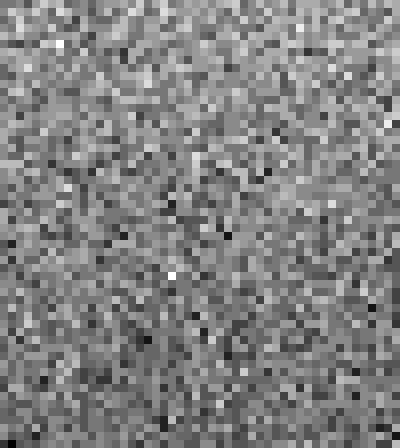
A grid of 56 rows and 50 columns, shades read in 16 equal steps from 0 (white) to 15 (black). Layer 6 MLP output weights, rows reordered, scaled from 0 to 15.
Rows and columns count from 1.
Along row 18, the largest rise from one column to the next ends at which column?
36
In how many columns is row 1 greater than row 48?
4
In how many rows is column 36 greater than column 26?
22
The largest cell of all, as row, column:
56, 2
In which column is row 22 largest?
34
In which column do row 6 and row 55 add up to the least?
8
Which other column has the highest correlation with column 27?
50
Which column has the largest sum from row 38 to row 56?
30
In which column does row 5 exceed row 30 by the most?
12
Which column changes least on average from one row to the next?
46
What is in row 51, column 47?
9
